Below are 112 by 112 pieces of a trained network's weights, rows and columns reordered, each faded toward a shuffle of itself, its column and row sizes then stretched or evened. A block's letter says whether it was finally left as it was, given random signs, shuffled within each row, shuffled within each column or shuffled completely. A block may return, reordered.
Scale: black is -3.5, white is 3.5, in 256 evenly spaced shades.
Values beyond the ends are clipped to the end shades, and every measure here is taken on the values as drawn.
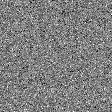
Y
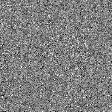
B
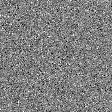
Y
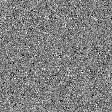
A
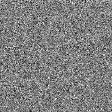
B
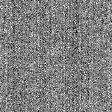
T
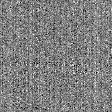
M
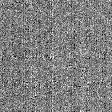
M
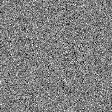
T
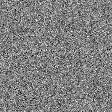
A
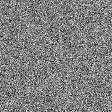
A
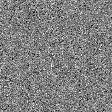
T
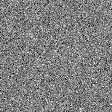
Y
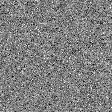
Y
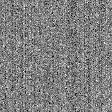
T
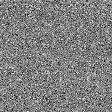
A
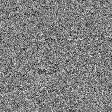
A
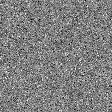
Y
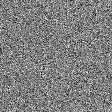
T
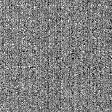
M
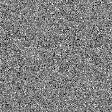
B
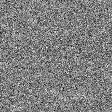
Y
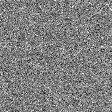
A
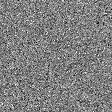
Y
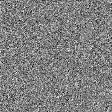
T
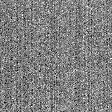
T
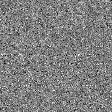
A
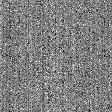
T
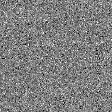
B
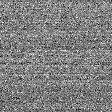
A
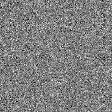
M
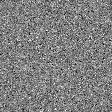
Y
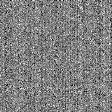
M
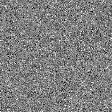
B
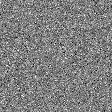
Y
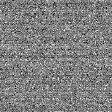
M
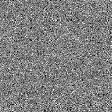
M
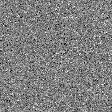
A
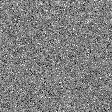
Y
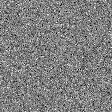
Y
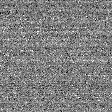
A
